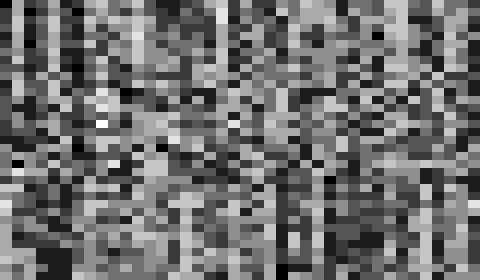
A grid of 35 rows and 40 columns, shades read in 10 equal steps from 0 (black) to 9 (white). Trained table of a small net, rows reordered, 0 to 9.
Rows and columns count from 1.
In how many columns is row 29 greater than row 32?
14
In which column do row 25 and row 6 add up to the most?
12
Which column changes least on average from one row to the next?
13
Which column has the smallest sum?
7
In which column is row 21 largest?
10
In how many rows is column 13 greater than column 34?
18
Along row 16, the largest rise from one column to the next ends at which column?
9
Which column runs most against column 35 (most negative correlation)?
21
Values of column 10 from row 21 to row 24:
8 1 3 7
